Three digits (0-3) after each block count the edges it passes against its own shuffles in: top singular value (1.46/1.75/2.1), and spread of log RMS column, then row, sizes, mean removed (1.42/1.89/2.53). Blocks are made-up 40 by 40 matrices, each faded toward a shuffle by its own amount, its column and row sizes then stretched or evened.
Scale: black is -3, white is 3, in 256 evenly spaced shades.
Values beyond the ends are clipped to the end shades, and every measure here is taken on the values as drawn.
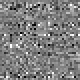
1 1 3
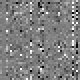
1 3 1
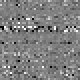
0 1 3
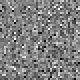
1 1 0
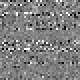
0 0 3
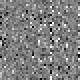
1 2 0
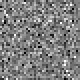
1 1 0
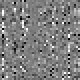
2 3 0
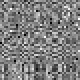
3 0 0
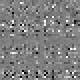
0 2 3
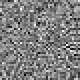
2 1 0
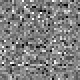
1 0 1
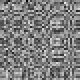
3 0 1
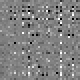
2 2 2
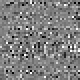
1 1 3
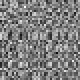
3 2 1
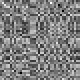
3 0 2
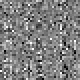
2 2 0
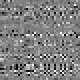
3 1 3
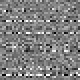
3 0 3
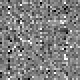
0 2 0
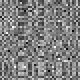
3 0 0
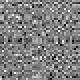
3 0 1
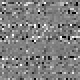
0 1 3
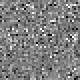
0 1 2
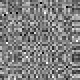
3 1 0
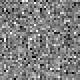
1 0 0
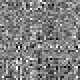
2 1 2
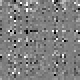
0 3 2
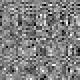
3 1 1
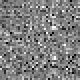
2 0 1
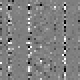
3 3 0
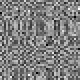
3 0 0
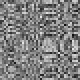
3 2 0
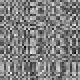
3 2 1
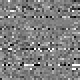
2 1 3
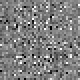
1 2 2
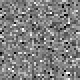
0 1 0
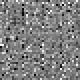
1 1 1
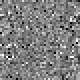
0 1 1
